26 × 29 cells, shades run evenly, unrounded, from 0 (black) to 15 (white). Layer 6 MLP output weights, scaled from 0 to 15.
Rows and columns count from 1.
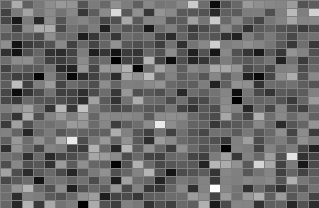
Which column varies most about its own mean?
20
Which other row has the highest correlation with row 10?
3
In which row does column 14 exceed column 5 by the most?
8
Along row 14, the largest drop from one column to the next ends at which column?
7
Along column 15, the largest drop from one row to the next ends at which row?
17
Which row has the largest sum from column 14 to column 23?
9
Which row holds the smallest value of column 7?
10
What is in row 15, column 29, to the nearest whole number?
6
